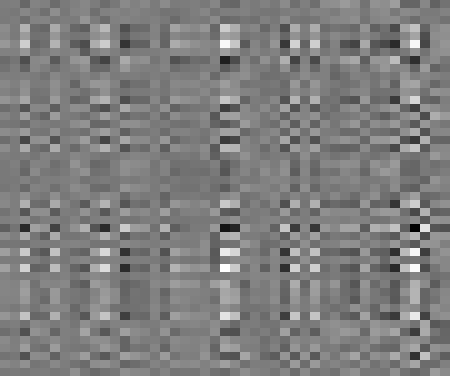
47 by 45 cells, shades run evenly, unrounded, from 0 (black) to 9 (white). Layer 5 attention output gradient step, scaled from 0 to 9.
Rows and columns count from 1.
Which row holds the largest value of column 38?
29
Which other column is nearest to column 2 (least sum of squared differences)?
16
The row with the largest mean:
34
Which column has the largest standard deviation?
42
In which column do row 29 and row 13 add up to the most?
43
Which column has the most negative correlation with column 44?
22
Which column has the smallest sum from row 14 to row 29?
23
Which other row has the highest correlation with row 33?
20
